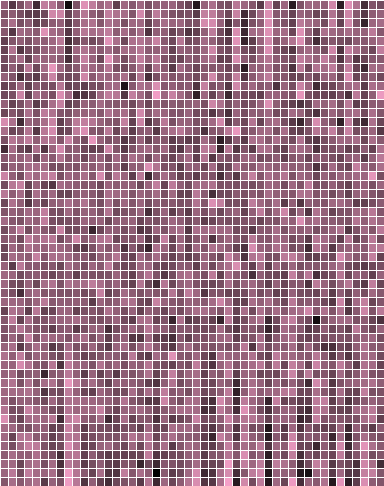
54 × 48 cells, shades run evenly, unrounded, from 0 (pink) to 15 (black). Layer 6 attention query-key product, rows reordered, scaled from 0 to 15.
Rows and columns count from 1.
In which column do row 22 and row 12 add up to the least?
34
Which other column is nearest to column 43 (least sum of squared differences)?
37
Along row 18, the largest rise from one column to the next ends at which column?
27
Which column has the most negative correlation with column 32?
39
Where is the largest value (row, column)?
53, 20
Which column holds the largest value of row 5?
31
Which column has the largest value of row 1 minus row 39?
9
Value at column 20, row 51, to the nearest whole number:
10
